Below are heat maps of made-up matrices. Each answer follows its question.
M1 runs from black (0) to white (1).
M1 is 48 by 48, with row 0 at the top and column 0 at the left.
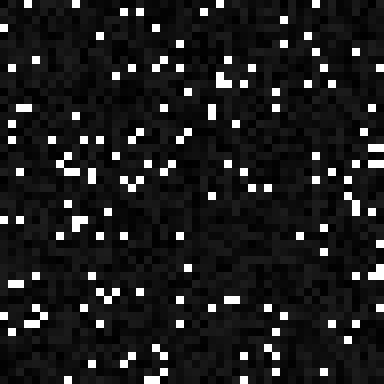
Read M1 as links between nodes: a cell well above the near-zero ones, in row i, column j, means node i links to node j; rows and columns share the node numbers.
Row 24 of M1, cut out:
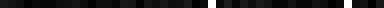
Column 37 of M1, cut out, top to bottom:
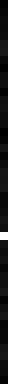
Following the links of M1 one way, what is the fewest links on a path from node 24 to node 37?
7
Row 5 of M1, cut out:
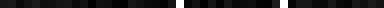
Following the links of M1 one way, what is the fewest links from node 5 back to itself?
3
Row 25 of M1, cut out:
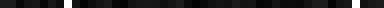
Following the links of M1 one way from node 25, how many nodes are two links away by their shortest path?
10
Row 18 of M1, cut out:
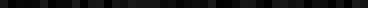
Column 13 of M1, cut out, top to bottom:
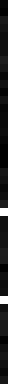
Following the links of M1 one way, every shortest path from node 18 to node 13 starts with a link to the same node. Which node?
node 47
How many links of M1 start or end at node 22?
11
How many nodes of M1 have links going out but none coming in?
3
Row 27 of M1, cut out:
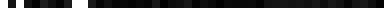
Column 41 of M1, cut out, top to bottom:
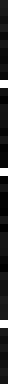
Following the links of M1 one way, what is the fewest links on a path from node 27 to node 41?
2
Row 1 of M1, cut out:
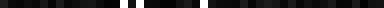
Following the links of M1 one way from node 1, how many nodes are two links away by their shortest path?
8
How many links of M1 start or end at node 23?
6
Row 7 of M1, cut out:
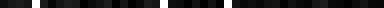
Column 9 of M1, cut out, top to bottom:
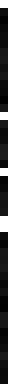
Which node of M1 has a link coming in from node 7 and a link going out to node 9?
node 28
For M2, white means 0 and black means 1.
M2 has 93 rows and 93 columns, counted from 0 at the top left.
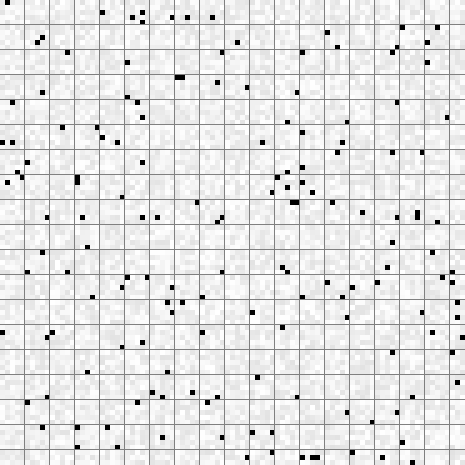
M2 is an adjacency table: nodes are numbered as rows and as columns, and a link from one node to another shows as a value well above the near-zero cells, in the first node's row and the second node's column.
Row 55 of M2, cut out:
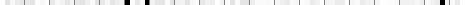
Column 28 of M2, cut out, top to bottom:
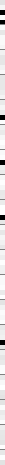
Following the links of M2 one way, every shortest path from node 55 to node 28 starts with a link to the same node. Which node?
node 88
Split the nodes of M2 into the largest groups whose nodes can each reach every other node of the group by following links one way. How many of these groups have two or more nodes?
3
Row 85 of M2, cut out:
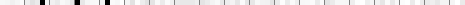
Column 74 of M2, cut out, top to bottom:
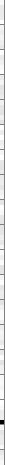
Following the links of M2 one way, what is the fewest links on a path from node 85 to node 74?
7
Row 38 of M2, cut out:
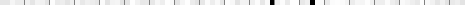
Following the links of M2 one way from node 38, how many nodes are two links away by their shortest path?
8
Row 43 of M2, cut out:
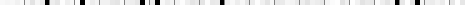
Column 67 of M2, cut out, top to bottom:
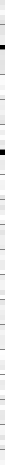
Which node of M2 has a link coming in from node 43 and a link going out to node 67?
node 9
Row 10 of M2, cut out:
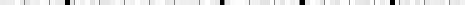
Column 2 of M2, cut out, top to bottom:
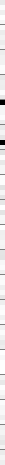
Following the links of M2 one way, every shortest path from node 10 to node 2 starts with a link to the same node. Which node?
node 44
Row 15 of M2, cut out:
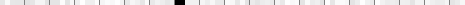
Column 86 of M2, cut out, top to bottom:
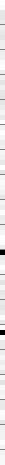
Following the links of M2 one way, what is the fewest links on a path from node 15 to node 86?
6
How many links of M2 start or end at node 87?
4
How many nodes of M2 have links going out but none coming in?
3
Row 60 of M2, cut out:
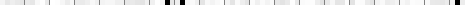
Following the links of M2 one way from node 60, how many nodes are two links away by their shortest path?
6
